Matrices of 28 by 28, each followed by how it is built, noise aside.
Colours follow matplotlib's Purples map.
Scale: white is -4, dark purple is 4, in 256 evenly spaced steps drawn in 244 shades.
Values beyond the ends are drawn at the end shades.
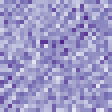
Hankel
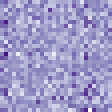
low rank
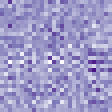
low rank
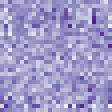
low rank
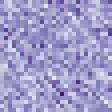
Toeplitz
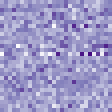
uneven rows
